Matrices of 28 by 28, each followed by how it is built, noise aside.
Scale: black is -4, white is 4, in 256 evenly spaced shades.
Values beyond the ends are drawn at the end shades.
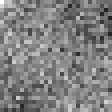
smooth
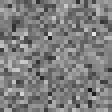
noise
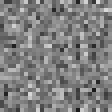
low rank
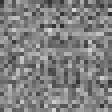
blocks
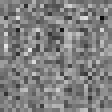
low rank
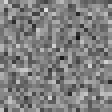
noise
